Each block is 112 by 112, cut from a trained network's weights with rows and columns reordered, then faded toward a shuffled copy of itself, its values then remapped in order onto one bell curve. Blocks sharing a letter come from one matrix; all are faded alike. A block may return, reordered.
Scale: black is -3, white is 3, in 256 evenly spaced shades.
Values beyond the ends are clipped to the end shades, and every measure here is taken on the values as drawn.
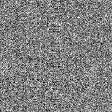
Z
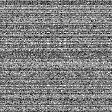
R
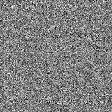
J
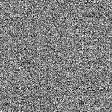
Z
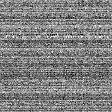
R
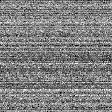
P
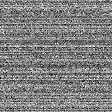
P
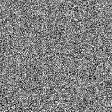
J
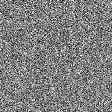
Z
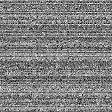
R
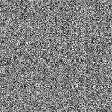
Z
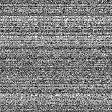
P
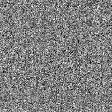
J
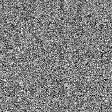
Z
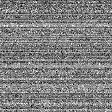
P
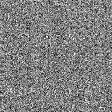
J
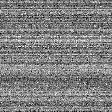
P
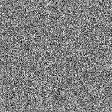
Z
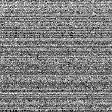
R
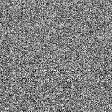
Z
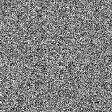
Z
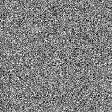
Z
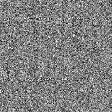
J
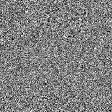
J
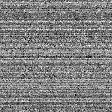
P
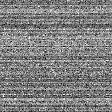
P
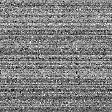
P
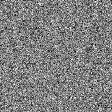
Z
